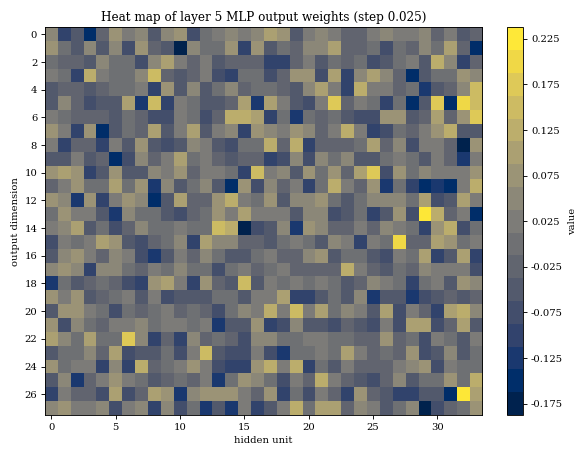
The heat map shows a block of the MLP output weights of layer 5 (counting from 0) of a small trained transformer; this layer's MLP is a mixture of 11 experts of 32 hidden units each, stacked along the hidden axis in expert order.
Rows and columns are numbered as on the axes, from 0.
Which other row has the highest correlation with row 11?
27
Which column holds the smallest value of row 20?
30
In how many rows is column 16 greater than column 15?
12
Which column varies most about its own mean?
32
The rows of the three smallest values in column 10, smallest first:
1, 26, 22
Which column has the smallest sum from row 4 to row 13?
4
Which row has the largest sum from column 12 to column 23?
20
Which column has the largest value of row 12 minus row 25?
13
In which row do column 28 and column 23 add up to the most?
23
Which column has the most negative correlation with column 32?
31
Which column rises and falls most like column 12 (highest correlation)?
5
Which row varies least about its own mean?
17
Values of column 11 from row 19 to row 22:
-0.05 0 0 0.05
